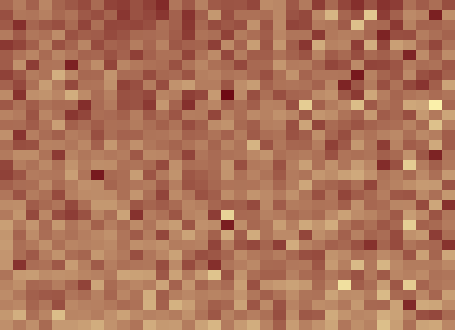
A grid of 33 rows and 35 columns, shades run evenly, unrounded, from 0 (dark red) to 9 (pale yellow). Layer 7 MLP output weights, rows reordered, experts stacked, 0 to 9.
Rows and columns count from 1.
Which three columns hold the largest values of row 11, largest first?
34, 24, 28
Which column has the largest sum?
26
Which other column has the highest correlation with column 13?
27
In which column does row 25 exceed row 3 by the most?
23
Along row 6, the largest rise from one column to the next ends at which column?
33
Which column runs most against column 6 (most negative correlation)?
22
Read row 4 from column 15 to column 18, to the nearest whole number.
2 4 4 2
